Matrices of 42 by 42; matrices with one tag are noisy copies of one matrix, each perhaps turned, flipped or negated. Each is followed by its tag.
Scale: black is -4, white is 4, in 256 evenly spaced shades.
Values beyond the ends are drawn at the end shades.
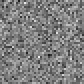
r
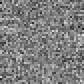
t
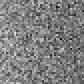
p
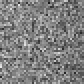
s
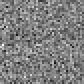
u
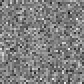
r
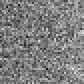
s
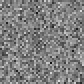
r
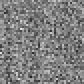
u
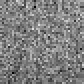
s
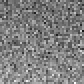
p
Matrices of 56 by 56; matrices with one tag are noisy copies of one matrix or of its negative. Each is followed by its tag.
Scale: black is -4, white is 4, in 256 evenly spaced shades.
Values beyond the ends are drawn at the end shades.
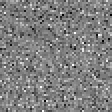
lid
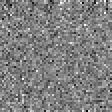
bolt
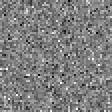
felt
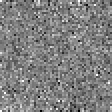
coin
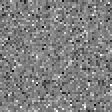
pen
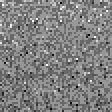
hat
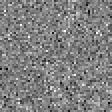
felt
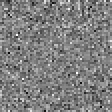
bolt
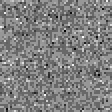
lid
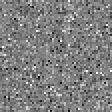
felt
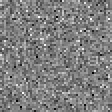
pen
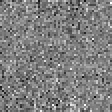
coin
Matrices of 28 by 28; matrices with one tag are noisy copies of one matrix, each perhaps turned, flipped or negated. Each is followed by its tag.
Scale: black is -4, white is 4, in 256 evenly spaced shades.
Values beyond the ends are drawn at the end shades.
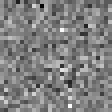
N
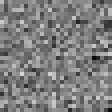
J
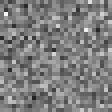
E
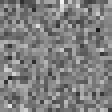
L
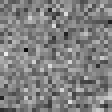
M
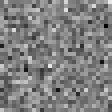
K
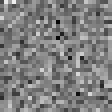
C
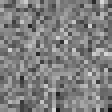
J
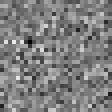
N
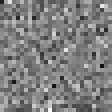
L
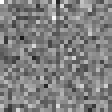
J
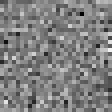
L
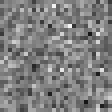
M
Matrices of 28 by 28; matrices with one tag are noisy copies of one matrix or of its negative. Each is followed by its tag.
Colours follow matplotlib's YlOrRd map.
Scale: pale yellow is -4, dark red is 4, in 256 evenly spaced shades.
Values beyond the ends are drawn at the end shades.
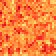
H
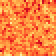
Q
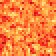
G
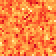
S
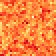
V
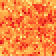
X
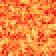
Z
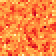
Z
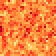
V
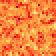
Z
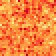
Q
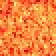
X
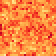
V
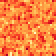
Z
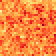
X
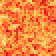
G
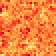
V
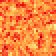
Z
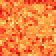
X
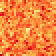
V
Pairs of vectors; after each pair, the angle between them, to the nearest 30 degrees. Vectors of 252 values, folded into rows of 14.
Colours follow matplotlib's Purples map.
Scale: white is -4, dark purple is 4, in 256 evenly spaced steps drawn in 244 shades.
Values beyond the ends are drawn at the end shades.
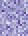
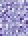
120 degrees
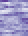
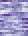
30 degrees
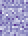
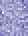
60 degrees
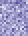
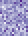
30 degrees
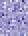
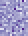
60 degrees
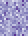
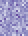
150 degrees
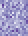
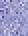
90 degrees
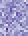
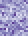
150 degrees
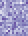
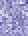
30 degrees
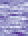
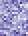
60 degrees
